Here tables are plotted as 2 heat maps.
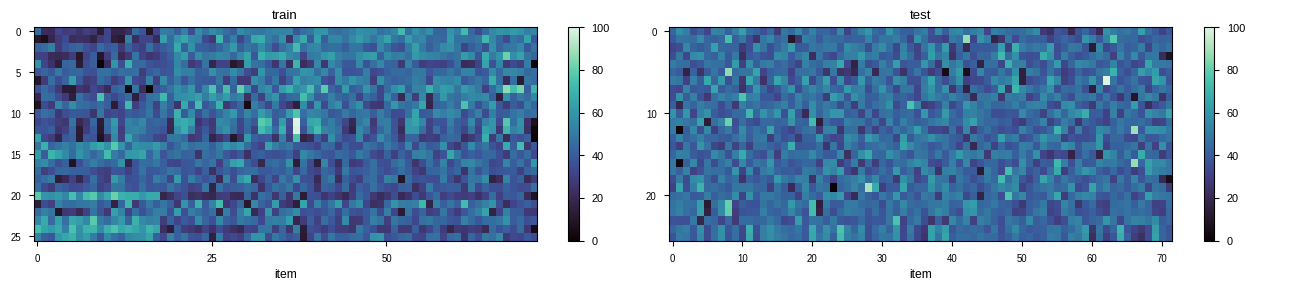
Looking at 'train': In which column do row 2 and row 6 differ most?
69
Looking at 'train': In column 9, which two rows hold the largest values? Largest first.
8, 14
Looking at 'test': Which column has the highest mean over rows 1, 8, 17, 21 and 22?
8
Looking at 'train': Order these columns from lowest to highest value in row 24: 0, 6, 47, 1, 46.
47, 46, 6, 1, 0
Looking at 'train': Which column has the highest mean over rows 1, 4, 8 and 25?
64
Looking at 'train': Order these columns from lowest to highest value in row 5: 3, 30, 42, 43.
30, 42, 3, 43
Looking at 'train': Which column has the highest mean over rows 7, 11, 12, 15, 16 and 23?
67
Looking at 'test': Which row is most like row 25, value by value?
24
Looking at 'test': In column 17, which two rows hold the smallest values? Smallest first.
1, 19
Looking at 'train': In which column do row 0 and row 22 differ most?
52
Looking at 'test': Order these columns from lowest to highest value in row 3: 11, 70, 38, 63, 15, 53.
70, 63, 11, 38, 15, 53
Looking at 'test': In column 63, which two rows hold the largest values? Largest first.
1, 5
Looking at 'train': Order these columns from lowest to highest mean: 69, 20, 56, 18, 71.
71, 56, 18, 69, 20
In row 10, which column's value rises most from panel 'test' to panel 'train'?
37
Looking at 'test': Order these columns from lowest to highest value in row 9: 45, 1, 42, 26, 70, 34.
1, 26, 70, 45, 42, 34
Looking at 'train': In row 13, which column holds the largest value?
37
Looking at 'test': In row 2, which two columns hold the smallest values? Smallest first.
60, 42
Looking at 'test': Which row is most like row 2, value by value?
7
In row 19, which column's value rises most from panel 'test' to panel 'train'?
23
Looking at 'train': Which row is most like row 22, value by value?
18
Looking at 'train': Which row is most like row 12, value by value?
11
